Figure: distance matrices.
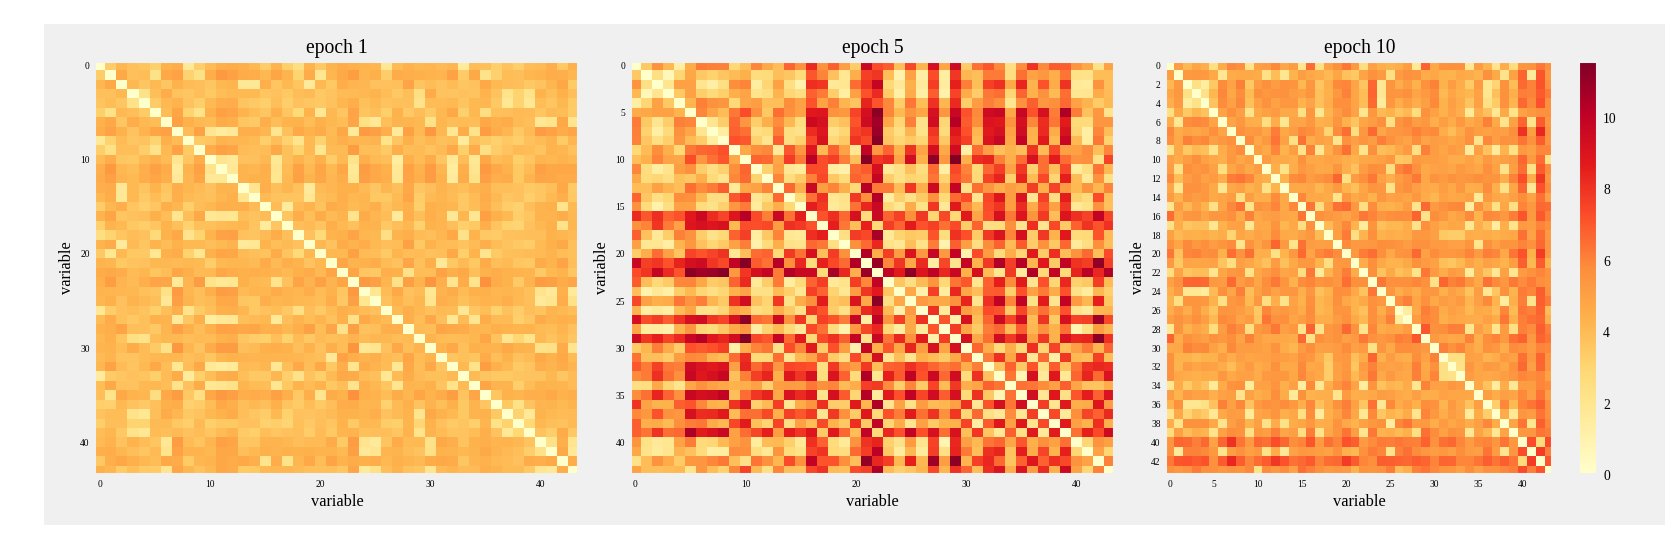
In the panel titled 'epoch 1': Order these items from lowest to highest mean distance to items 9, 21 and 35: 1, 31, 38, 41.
1, 31, 38, 41
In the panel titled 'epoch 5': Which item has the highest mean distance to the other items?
22
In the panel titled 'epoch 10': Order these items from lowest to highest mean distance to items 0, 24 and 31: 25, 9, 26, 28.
9, 28, 26, 25
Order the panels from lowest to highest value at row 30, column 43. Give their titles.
epoch 1, epoch 10, epoch 5
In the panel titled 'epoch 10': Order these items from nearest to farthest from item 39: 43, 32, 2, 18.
2, 18, 32, 43
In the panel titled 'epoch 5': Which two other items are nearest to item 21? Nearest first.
27, 29
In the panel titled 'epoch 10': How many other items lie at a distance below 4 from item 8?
3
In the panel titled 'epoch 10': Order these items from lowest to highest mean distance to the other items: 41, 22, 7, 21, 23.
22, 21, 41, 7, 23
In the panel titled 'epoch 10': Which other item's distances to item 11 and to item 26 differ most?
27
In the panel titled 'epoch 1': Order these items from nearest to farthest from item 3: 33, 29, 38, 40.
29, 38, 33, 40
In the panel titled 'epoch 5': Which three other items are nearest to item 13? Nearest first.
9, 30, 20
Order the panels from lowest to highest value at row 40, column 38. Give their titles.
epoch 1, epoch 5, epoch 10
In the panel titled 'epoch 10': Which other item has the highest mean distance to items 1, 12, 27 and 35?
42
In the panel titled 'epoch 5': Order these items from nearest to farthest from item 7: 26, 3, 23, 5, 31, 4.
26, 3, 23, 31, 5, 4
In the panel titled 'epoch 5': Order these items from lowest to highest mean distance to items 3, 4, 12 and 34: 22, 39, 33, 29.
33, 39, 29, 22
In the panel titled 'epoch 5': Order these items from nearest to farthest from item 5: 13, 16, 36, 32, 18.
18, 13, 36, 16, 32
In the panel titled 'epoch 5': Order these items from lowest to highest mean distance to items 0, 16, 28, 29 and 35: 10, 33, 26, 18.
26, 33, 18, 10
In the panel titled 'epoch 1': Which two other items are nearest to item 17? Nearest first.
15, 42
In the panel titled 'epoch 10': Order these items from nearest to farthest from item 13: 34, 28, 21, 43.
21, 34, 28, 43
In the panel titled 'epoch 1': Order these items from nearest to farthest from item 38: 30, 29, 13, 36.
36, 29, 13, 30
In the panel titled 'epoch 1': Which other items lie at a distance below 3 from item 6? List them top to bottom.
24, 25, 30, 40, 41, 43
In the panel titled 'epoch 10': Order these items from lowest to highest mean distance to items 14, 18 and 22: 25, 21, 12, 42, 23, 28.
21, 28, 25, 23, 12, 42
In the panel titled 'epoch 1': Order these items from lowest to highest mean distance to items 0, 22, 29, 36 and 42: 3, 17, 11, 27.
17, 3, 27, 11
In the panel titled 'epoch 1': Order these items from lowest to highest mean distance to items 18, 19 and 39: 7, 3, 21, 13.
13, 3, 21, 7
